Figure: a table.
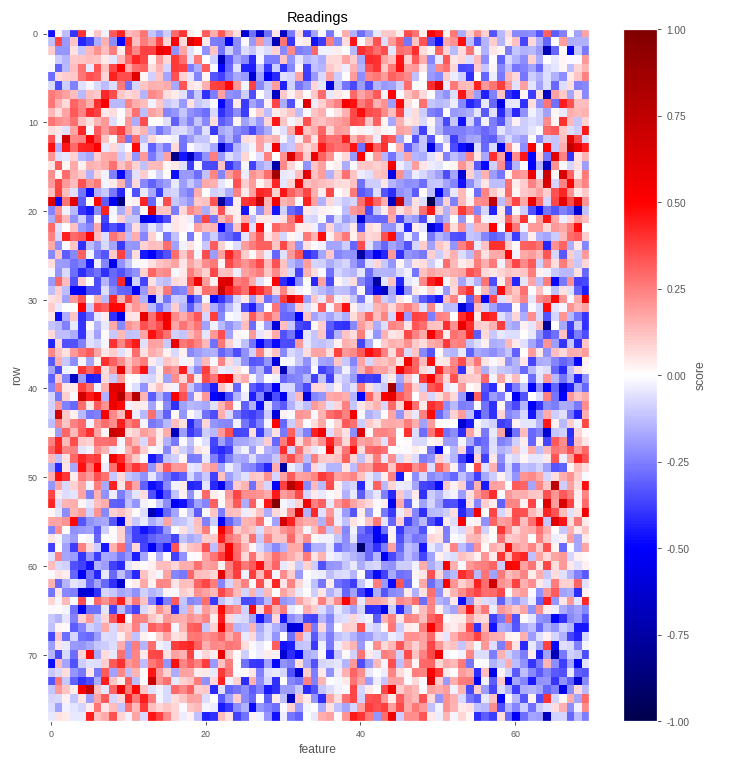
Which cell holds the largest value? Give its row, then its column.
53, 29
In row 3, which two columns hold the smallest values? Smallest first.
22, 26
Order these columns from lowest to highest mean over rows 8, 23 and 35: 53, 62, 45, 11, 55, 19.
55, 53, 62, 19, 45, 11
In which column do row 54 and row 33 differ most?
64
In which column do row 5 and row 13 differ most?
29
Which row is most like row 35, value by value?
71
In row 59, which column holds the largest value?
23
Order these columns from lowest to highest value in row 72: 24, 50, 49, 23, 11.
24, 11, 23, 50, 49
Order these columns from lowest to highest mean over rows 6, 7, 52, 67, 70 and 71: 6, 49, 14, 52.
6, 52, 14, 49
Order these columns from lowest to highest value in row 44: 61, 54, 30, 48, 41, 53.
53, 54, 30, 48, 61, 41
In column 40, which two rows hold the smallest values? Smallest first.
58, 25
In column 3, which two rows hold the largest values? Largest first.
19, 55
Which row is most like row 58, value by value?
25
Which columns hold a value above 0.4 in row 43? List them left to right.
1, 7, 10, 39, 49
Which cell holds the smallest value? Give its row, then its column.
19, 49
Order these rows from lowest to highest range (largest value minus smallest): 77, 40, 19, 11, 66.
11, 66, 77, 40, 19
